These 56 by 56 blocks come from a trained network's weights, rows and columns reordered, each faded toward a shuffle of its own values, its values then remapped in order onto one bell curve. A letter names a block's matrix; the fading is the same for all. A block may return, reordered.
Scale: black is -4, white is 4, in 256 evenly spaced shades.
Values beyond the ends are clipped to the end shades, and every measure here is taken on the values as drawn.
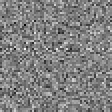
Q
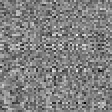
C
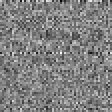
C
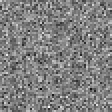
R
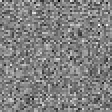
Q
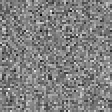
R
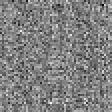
R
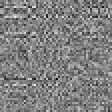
C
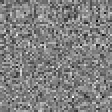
Q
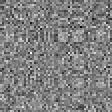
Q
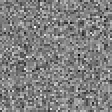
R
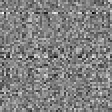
C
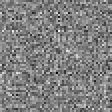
Q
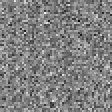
R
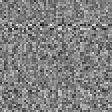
C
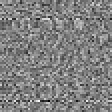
C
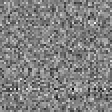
Q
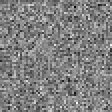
R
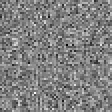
R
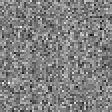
R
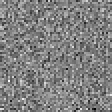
R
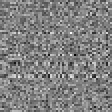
C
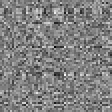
C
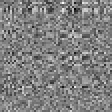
C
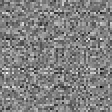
C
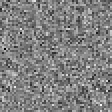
R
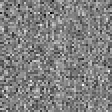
R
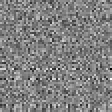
C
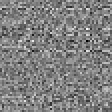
C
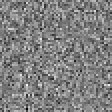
Q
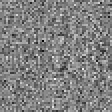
R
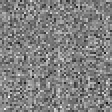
R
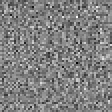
Q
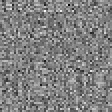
Q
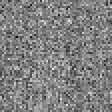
R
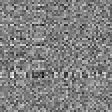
C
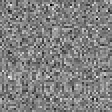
Q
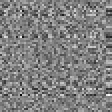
C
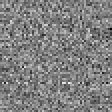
Q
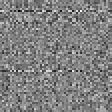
C
